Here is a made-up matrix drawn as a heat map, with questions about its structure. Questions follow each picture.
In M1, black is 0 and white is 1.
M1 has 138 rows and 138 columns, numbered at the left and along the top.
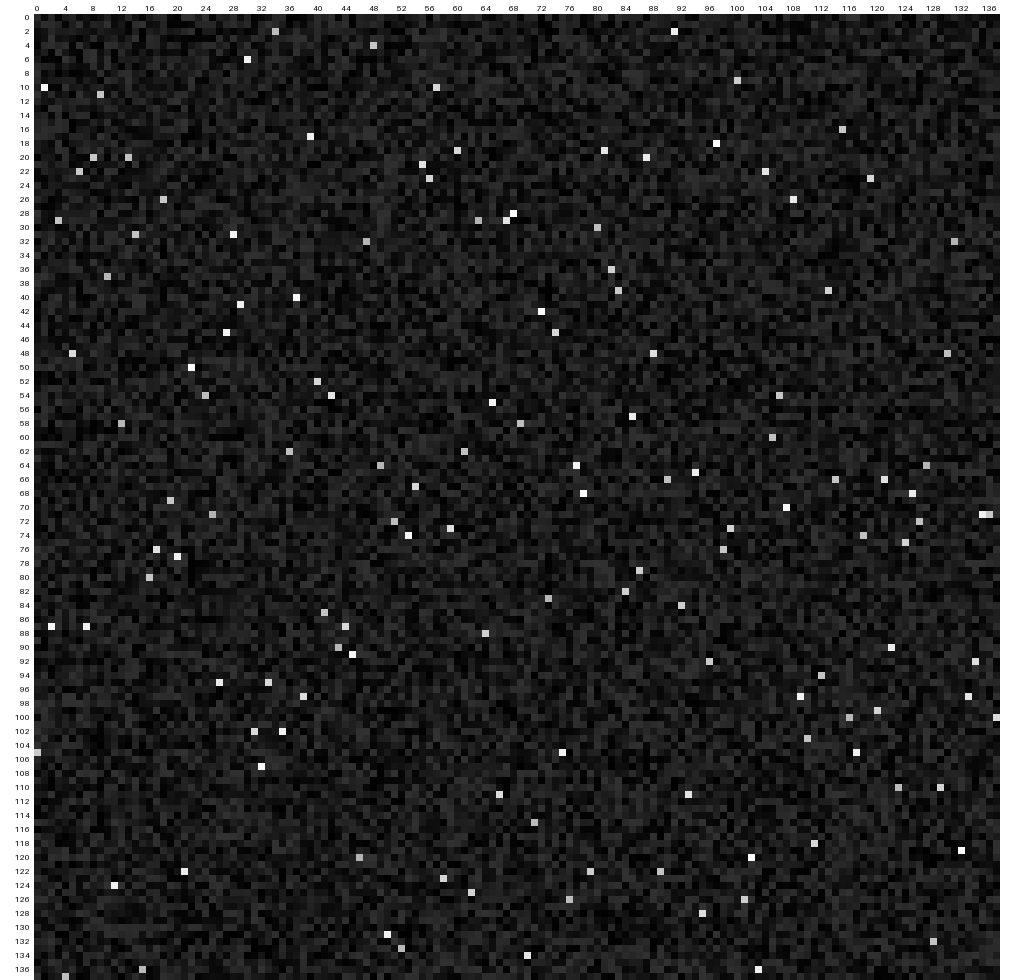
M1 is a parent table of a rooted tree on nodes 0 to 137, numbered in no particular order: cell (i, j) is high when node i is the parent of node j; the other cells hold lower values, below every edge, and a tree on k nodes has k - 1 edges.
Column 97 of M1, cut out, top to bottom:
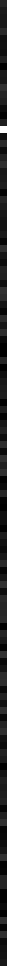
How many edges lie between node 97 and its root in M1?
7
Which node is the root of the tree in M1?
23
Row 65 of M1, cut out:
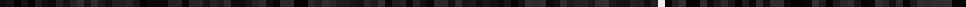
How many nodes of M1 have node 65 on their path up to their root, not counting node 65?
2
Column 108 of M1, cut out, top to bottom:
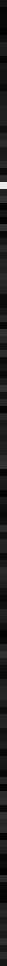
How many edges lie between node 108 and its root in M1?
6
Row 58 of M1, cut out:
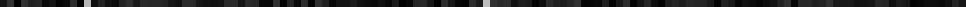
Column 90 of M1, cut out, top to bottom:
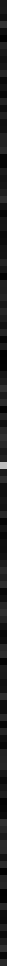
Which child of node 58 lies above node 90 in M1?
69
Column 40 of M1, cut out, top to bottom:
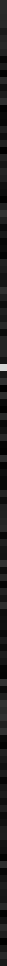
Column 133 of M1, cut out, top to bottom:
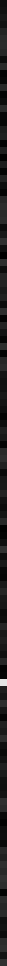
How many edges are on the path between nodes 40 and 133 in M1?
2
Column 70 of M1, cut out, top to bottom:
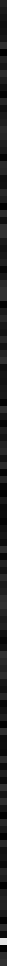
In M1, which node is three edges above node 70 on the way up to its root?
84
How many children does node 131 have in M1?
1
